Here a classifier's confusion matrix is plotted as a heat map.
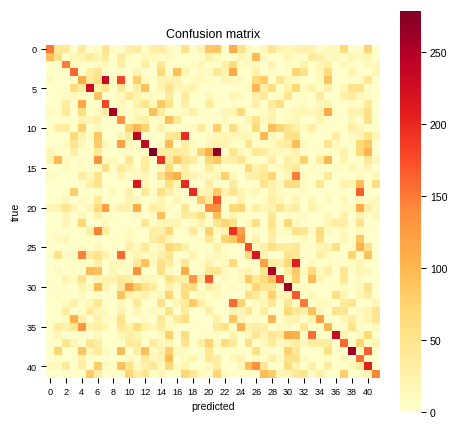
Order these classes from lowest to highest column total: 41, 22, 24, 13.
41, 22, 13, 24
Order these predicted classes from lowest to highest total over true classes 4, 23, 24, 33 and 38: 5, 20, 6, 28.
28, 5, 20, 6
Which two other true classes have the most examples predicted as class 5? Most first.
28, 41
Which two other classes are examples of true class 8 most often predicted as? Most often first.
35, 13
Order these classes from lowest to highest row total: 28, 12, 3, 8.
3, 8, 12, 28
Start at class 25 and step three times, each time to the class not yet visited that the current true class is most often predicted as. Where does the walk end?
7
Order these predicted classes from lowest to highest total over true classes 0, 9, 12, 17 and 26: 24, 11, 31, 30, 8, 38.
8, 24, 38, 30, 31, 11
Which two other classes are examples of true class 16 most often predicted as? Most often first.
31, 15
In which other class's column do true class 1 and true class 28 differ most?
11
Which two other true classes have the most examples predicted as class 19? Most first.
13, 21
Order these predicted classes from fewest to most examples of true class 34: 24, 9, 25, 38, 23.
25, 24, 38, 9, 23
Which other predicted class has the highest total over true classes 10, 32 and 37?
23
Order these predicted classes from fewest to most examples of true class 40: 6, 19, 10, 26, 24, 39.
19, 24, 39, 10, 6, 26
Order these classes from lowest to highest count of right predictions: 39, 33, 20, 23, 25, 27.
33, 27, 20, 39, 25, 23
